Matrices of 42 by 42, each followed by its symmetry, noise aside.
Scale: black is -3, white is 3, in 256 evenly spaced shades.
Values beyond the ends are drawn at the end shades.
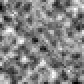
symmetric across the other diagonal.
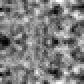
mirrored top to bottom.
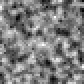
no symmetry.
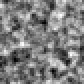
antisymmetric.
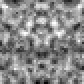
mirrored left to right.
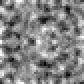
mirrored top to bottom.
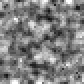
same after a half turn.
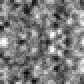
mirrored top to bottom.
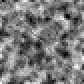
symmetric across the other diagonal.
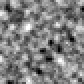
symmetric.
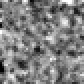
antisymmetric.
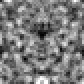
mirrored left to right.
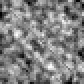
symmetric across the other diagonal.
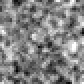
no symmetry.
